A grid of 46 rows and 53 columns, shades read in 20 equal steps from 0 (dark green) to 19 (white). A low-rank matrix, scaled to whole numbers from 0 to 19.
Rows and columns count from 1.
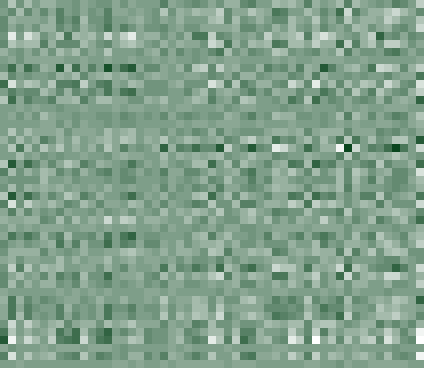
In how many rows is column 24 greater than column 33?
13
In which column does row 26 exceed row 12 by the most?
2
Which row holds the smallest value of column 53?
18
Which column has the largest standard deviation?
53
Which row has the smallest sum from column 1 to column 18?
9
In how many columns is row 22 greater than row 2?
22
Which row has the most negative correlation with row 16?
28
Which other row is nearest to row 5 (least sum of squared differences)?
41
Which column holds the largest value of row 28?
14
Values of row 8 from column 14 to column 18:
10 9 9 10 9
